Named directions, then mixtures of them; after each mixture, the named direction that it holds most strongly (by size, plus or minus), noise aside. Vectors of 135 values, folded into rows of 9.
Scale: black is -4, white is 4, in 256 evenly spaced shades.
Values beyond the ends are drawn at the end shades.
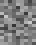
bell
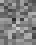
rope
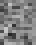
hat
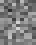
rope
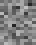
bell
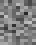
bell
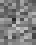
rope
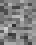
hat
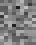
bell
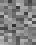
bell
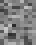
hat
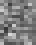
hat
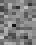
hat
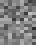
rope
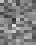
rope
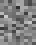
bell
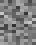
bell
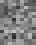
rope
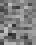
hat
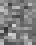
hat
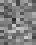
rope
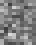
hat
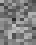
rope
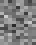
bell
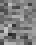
hat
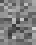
rope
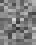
rope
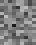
bell
